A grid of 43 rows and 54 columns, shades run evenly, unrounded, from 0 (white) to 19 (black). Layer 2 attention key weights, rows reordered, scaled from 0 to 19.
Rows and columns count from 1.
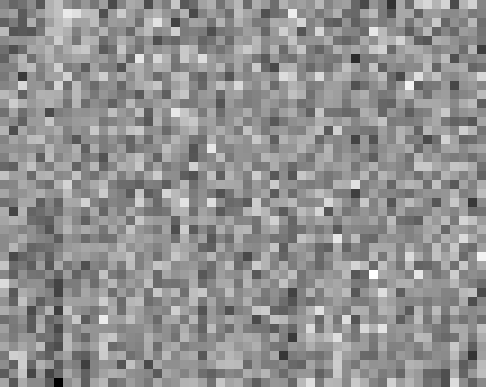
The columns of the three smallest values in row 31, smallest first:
42, 47, 51
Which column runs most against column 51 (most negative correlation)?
7
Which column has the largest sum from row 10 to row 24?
40
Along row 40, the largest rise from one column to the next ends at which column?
32
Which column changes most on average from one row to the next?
31
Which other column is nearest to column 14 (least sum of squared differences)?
11
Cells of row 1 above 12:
7
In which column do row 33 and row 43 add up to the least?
35
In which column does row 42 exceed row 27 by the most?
52
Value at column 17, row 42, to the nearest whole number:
9
